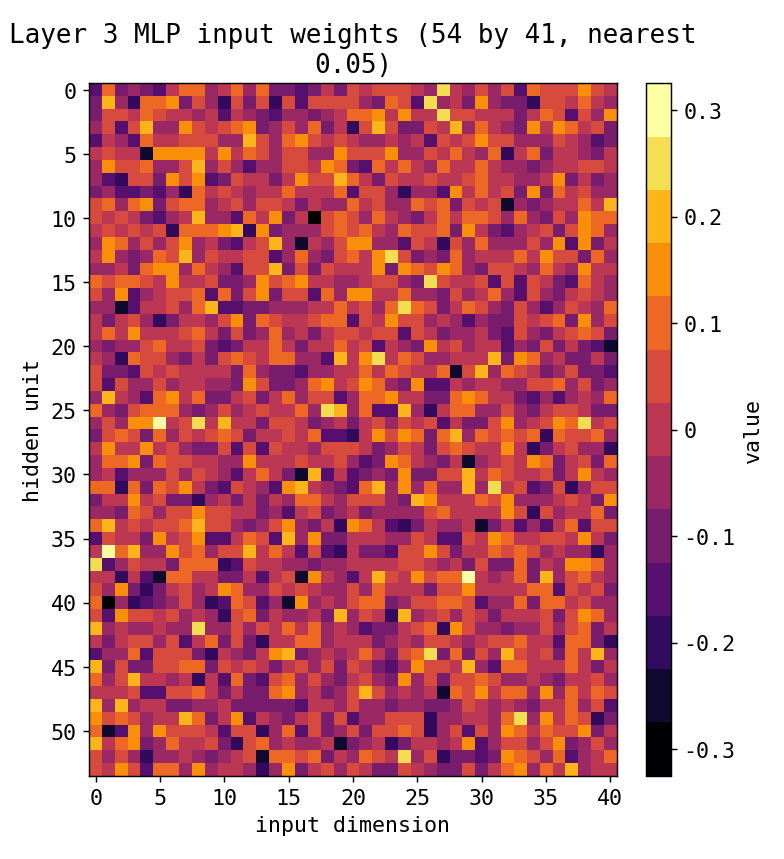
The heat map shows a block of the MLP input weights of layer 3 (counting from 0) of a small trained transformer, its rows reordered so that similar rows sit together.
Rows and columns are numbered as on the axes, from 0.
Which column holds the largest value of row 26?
5
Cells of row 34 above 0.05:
8
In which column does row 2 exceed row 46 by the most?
27
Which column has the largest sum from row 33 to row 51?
0
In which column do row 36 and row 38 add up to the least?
16
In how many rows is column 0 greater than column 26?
24
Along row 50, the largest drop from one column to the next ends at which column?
1
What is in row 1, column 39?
0
